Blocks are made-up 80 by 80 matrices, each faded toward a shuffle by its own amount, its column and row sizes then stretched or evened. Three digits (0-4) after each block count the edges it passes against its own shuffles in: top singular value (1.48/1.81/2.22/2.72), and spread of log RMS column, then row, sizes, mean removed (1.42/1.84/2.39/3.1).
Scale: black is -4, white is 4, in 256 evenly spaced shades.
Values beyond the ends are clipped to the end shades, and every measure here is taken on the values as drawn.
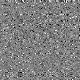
2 0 2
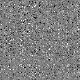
0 3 2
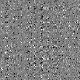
2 3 1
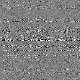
1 1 4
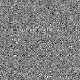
2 0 2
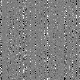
0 4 0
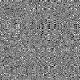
3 1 2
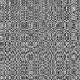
4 4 1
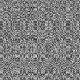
4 0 3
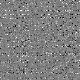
1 1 3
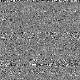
0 1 4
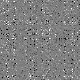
1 3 2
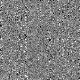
1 3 0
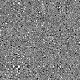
2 1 0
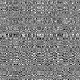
4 0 4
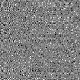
3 0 1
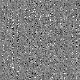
1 3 0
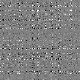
0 3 4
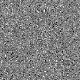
1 2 0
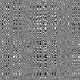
4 4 3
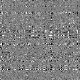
2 2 4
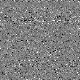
1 0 3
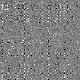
3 3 3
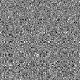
3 0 2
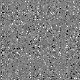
2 2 1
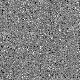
0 1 1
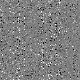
0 3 0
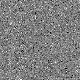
0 1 0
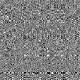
3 1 3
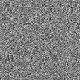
2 1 0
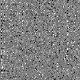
2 2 0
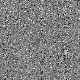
0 2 0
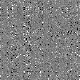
1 3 1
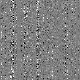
1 4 0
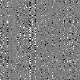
3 4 1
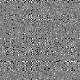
3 2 3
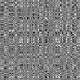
4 4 3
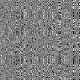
4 3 0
